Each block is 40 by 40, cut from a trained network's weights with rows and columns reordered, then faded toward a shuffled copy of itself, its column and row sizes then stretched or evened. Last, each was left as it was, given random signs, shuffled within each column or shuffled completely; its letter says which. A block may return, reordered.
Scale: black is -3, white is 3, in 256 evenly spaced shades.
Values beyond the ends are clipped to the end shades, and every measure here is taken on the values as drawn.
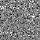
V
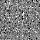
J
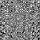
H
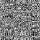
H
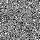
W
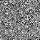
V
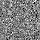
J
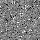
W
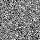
W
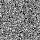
W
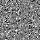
J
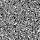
J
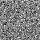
W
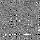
H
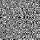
H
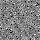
W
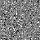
J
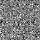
V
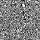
V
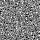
W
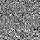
H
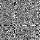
V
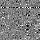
V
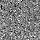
J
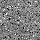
W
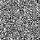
V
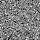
W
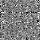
V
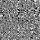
H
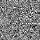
V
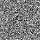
V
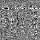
V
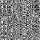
H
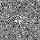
V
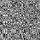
H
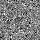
W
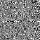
V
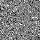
J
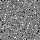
W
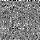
H
